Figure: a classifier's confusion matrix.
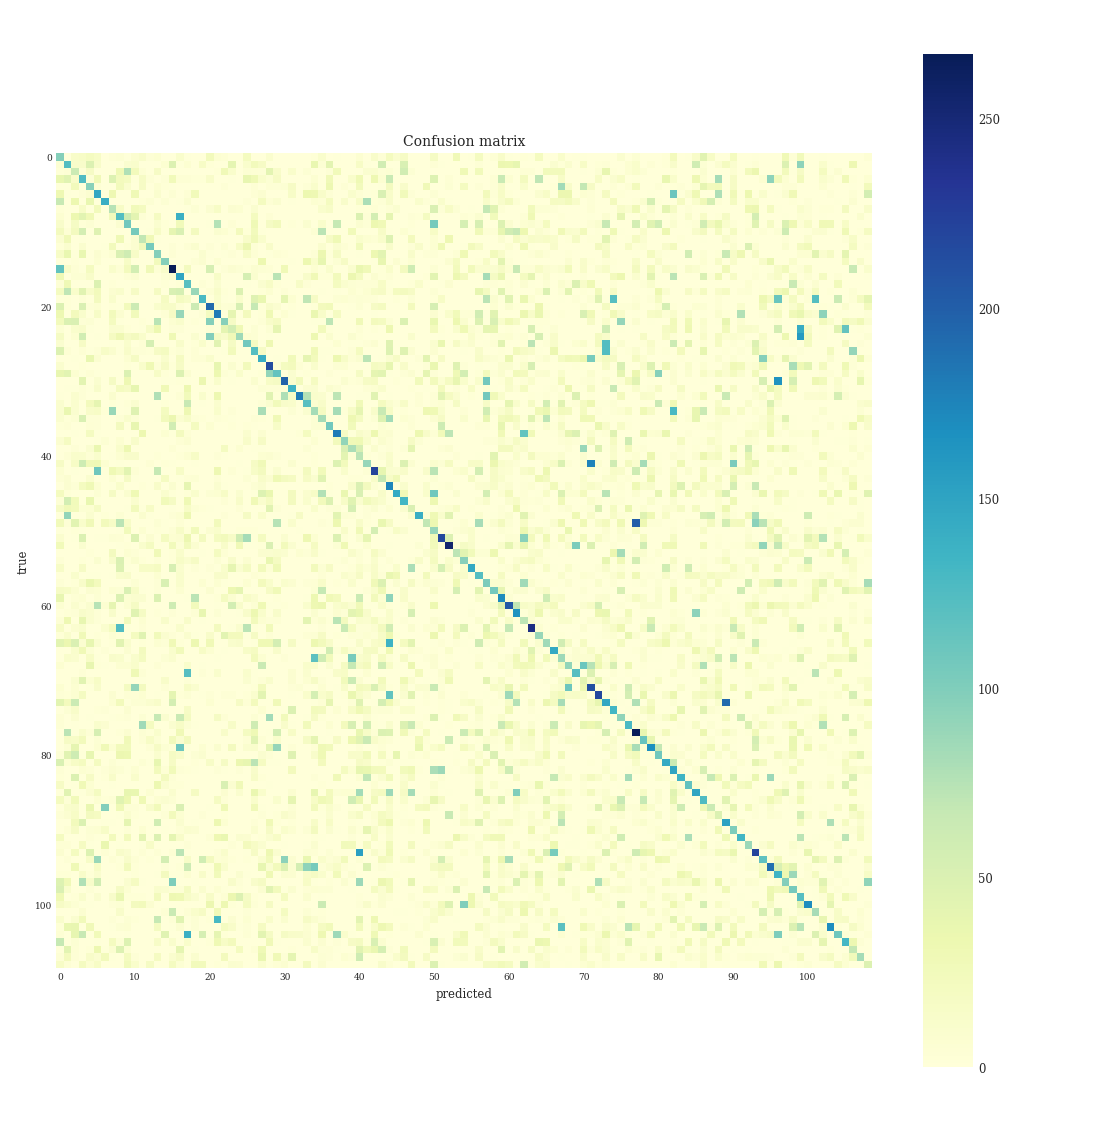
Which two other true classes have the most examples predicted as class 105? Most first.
23, 91
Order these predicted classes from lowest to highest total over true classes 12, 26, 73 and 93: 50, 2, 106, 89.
50, 2, 106, 89
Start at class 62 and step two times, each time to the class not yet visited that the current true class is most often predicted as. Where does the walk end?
52
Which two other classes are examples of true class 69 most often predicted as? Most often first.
17, 101
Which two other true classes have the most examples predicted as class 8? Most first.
63, 49
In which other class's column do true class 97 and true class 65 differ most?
44
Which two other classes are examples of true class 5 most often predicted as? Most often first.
82, 88
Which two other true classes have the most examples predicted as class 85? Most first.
61, 1
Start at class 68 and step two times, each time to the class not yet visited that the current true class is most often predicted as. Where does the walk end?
39
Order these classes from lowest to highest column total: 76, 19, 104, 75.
19, 104, 76, 75
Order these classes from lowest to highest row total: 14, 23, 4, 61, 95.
14, 4, 61, 23, 95
